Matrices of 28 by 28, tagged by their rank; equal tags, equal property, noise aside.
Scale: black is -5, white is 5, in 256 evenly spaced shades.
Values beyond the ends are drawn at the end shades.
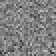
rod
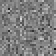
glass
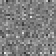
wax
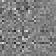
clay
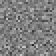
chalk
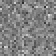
wax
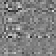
clay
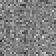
rod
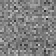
rod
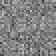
chalk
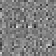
glass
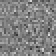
wax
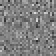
glass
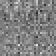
clay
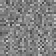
wax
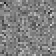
rod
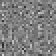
wax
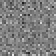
glass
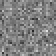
wax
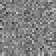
rod
